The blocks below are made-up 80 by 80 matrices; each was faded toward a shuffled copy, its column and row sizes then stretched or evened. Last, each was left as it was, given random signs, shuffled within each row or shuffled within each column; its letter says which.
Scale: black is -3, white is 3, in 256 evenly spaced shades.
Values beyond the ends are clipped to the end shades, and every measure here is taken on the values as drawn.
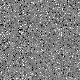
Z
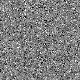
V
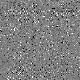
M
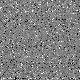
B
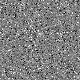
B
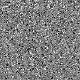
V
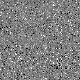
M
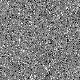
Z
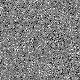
Z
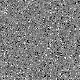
V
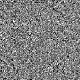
M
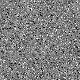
B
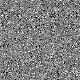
V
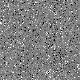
Z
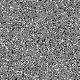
B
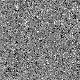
Z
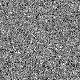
B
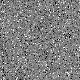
Z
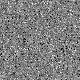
B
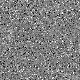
B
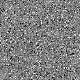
Z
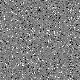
Z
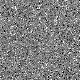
Z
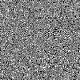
M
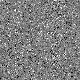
Z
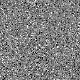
V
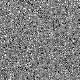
Z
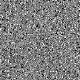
M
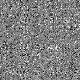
M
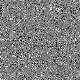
V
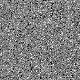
Z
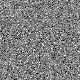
B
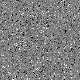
Z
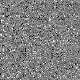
M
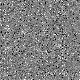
V
